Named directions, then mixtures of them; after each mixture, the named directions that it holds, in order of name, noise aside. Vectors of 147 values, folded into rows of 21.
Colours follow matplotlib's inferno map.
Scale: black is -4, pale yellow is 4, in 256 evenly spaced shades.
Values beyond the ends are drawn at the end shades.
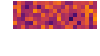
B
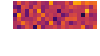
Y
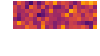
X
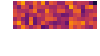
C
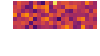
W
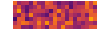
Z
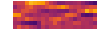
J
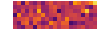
C, Y.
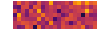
Y.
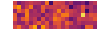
C, Y.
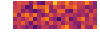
W.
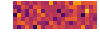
Y.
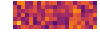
C, X.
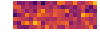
C, J, X.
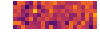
B, C, X.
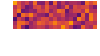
W, Z.
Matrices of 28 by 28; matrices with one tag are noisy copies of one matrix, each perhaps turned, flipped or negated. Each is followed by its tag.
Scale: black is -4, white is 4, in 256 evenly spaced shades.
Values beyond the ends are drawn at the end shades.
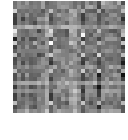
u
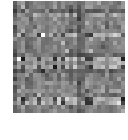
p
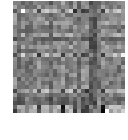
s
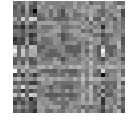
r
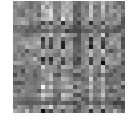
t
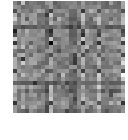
u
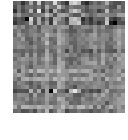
r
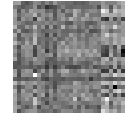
r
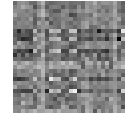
t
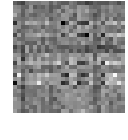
t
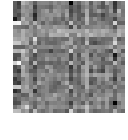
s
